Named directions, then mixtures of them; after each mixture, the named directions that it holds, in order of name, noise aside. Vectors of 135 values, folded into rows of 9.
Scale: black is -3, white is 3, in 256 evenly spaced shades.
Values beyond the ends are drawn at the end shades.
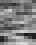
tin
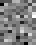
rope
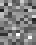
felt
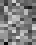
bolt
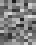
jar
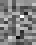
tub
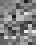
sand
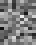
felt, tin, tub.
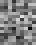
jar, tub.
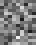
bolt, jar, tub.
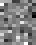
rope.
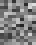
jar.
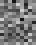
jar.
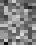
bolt.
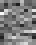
felt, sand, tin.
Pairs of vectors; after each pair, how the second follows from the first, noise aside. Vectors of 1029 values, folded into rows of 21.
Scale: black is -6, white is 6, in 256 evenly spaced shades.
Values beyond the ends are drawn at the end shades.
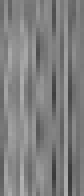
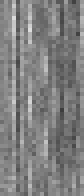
reversed, negated.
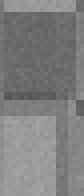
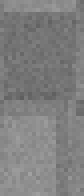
shrunk.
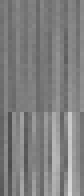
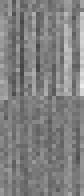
wrapped around.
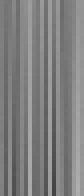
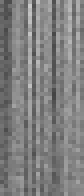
reversed, negated.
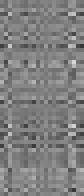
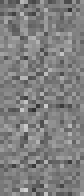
wrapped around.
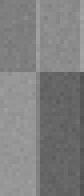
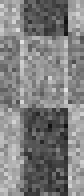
wrapped around, scaled up.
